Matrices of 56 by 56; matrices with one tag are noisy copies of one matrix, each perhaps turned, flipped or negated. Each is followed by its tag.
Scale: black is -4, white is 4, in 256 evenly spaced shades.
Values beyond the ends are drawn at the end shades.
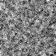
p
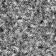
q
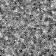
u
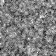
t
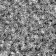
u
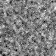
p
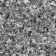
q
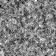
t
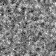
u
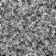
p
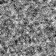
t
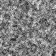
t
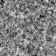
t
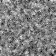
p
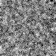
p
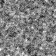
t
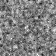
q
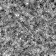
p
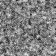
q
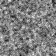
t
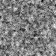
q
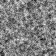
t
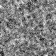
t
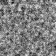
u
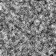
p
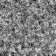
u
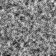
p
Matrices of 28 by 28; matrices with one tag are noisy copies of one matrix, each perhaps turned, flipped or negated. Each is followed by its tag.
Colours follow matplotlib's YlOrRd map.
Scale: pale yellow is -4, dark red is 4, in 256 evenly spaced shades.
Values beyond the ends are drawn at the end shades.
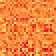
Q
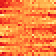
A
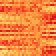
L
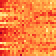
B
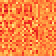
Q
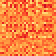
Q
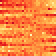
A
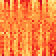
A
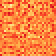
Q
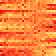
A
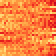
B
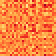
Q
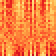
L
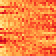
B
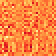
Q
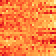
B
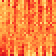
A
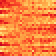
A
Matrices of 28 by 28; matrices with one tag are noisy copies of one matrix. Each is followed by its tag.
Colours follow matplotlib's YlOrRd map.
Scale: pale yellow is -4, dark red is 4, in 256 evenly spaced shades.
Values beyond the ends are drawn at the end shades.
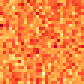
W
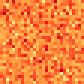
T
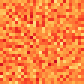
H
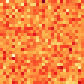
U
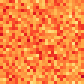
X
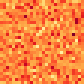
H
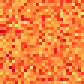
U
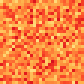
H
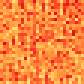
W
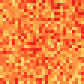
W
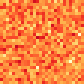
H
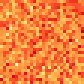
W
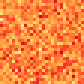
U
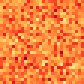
U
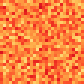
T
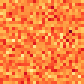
H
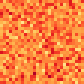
T
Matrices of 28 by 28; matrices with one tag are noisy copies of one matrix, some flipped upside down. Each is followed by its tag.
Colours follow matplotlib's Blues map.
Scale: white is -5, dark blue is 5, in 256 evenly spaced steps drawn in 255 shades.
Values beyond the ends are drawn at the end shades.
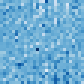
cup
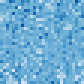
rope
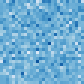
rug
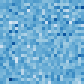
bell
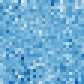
rope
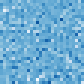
rug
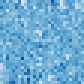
rope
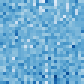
cup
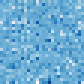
rug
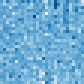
cup
